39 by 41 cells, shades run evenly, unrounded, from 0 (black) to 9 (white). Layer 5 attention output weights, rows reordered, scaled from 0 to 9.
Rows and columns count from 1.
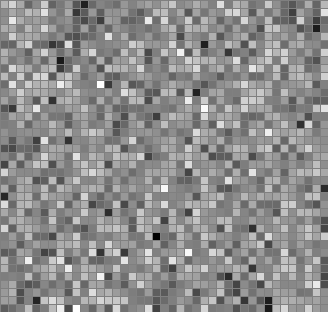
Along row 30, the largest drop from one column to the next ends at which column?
20
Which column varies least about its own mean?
27
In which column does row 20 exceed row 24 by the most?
41
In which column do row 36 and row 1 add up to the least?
11
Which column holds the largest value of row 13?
24
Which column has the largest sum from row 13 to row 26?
26
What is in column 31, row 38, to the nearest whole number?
2
